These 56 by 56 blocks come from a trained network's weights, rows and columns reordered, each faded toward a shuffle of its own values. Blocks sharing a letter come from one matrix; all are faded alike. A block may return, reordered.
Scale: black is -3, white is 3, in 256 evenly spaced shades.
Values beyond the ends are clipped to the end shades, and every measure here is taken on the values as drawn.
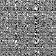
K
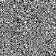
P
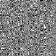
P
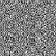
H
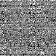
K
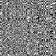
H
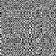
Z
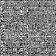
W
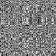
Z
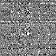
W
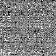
K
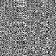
Z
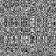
Z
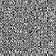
H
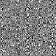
P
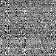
K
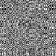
Z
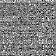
K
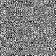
H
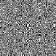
P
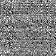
K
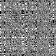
W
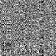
H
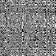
W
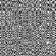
Z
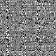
K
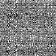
K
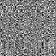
H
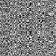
H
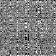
W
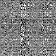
K
